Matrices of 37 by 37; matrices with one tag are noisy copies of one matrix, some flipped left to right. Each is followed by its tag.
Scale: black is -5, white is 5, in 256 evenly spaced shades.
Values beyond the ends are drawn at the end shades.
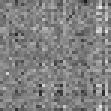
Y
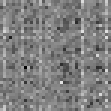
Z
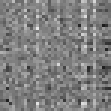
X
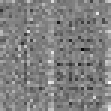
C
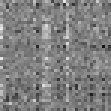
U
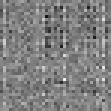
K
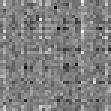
Z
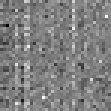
X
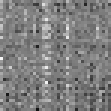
U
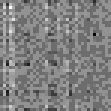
Y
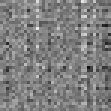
X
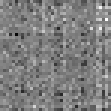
Y
